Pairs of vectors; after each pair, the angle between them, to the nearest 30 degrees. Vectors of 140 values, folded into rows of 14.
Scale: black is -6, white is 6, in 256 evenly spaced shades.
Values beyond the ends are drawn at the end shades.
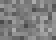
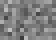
90 degrees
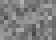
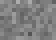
90 degrees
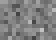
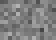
150 degrees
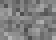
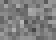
90 degrees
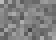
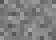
150 degrees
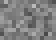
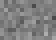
120 degrees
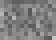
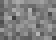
150 degrees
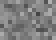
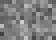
120 degrees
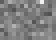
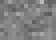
30 degrees
